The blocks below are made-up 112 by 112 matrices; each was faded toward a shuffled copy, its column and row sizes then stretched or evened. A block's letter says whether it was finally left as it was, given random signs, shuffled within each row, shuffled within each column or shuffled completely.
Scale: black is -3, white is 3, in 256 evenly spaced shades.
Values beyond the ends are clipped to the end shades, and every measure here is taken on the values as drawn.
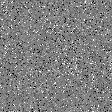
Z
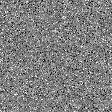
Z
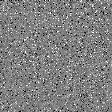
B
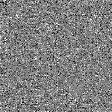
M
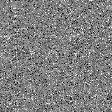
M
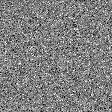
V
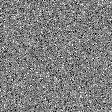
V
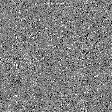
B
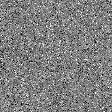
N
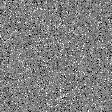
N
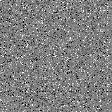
M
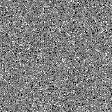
M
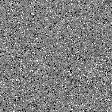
N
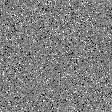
V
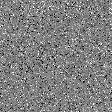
B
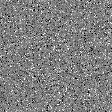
N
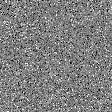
V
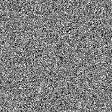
M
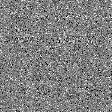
B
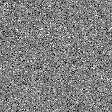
Z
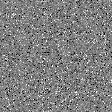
B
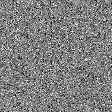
N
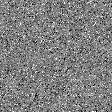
Z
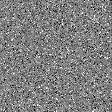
N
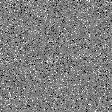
B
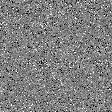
Z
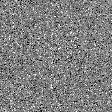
N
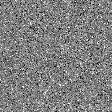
N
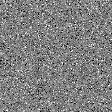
M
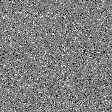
Z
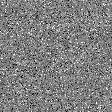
Z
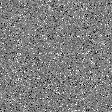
Z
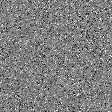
N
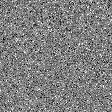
V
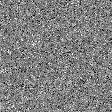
Z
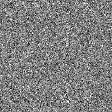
M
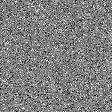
Z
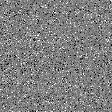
M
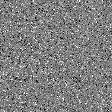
N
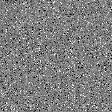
B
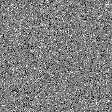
N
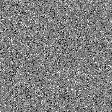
N
